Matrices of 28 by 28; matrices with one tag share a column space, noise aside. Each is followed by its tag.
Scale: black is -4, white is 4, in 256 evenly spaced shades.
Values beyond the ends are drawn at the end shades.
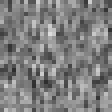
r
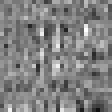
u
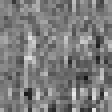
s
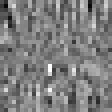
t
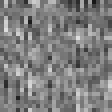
r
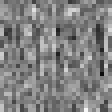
u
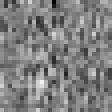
r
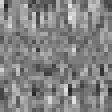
t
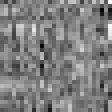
u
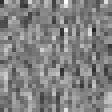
r
